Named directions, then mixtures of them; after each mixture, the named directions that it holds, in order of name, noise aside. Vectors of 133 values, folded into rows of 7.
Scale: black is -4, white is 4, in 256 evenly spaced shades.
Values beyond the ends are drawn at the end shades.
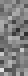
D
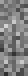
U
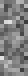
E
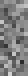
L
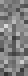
U.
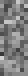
E.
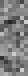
E, U.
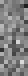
D, L, U.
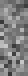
L.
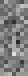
E, L, U.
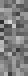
E, L, U.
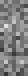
U.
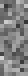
E.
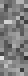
E.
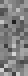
D, L, U.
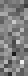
L, U.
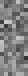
E, L, U.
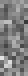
D, E, L.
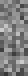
U.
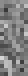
E, L, U.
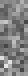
D, E, L.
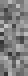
L, U.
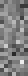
L, U.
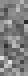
D, E, L.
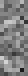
E, U.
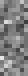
D, E.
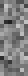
E.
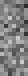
D, L.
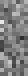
D, L, U.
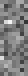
E.
